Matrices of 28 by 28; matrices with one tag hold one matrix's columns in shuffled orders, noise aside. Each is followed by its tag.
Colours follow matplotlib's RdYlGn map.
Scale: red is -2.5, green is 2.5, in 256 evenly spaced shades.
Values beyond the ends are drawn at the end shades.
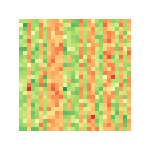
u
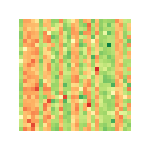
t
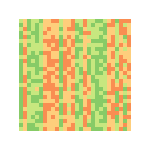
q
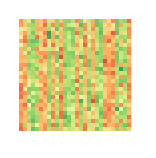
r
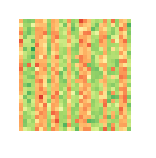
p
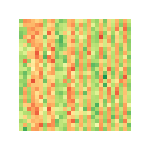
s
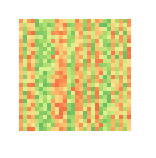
q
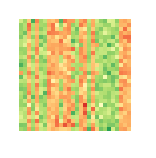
u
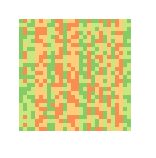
q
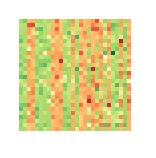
s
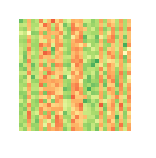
t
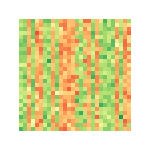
r
